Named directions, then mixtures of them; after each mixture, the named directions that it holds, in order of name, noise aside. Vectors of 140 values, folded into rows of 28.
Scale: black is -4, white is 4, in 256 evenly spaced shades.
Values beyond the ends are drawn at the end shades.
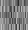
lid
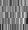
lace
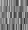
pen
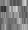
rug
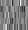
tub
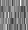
tub.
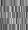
lid, tub.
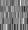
lace, tub.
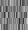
lace, tub.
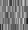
lace.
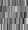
lace, rug.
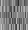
lid.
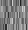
tub.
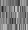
lid, rug, tub.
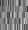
pen.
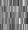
lace, pen, rug.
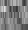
rug.
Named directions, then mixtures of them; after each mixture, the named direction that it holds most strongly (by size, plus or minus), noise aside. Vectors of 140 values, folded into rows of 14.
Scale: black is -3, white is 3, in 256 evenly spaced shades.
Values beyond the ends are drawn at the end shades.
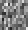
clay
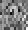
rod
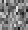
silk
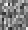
clay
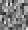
clay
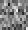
rod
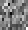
clay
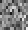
rod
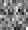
silk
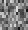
silk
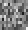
clay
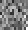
rod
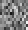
rod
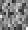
clay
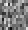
clay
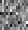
silk
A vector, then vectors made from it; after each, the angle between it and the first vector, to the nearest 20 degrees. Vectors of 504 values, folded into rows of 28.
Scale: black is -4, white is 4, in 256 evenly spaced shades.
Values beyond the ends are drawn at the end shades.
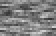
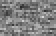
40 degrees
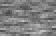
20 degrees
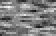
120 degrees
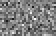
100 degrees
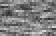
20 degrees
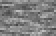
20 degrees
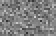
100 degrees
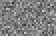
80 degrees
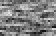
160 degrees
